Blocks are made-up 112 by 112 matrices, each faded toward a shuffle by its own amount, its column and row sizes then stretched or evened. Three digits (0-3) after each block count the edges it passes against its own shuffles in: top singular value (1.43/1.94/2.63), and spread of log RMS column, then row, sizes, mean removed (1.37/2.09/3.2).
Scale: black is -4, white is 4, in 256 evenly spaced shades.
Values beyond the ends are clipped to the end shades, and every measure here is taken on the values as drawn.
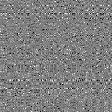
3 0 2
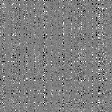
2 3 2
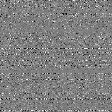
2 0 3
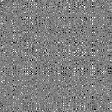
3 2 2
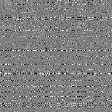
3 0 3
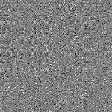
2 1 0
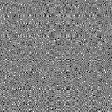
3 0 2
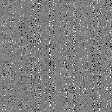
2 3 1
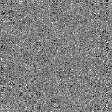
2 2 1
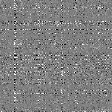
2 2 3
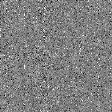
0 2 1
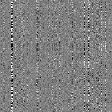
3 3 0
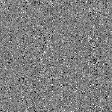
1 2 1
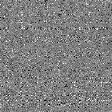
2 1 2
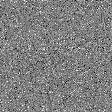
1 0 1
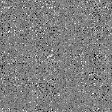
1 2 2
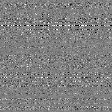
2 1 3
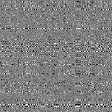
3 1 3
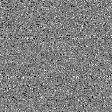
1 0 2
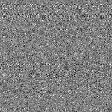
2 0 2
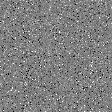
0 1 0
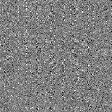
2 2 1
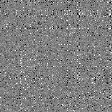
2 2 2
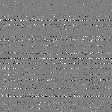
2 1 3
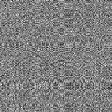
3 0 2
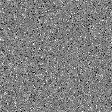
1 1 0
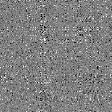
2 2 2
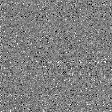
1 1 2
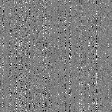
2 3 1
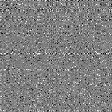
3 0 2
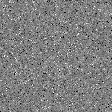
1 0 0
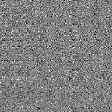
2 1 2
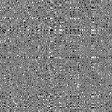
3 2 2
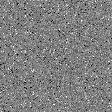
1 1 0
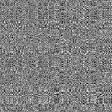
3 2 2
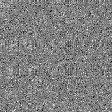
2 0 0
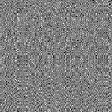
3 2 0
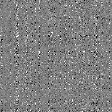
1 3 2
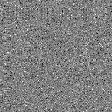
2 0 0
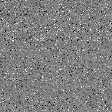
1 0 2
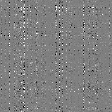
2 3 2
